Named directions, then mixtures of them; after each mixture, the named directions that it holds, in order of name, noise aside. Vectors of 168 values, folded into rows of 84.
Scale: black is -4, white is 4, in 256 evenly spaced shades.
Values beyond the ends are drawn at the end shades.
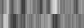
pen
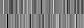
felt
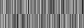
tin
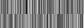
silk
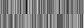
silk.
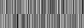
tin.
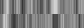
pen.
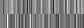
felt.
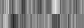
pen.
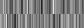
felt, pen, tin.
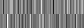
felt.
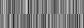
silk, tin.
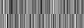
felt, pen.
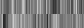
pen, silk.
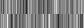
felt, pen, silk.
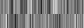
felt, pen, silk.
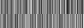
felt, silk.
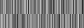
tin.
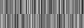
felt, silk, tin.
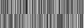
silk.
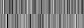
felt.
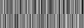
felt, silk, tin.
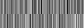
felt, silk.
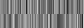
silk.
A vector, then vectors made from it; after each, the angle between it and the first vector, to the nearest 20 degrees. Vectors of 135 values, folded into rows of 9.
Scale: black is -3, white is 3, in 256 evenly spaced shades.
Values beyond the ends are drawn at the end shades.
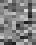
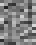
40 degrees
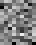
80 degrees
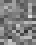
140 degrees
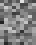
100 degrees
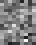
60 degrees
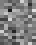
80 degrees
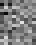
100 degrees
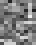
160 degrees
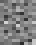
100 degrees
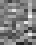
140 degrees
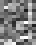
160 degrees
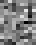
20 degrees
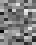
80 degrees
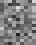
80 degrees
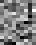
20 degrees
